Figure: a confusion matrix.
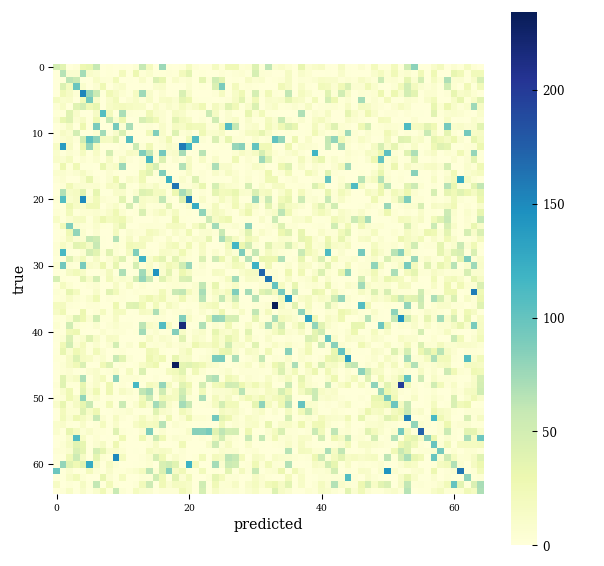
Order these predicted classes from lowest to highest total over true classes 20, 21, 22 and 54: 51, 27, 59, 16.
51, 27, 59, 16
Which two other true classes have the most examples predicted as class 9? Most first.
59, 47
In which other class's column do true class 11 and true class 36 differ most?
33
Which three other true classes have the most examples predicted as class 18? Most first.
45, 40, 34
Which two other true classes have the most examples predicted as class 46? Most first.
36, 28
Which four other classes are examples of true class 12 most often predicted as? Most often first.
19, 1, 20, 30
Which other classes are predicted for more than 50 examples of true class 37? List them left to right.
15, 30, 51
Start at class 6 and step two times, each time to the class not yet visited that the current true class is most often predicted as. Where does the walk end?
60
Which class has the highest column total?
53
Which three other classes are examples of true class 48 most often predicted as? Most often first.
52, 12, 16
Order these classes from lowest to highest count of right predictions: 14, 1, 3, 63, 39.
63, 1, 39, 3, 14
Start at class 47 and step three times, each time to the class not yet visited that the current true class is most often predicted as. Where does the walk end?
24
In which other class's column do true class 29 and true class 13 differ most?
39
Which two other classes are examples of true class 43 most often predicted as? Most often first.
35, 58
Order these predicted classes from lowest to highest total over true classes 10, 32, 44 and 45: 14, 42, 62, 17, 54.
17, 42, 54, 14, 62
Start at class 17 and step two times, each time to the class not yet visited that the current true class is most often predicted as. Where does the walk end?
50
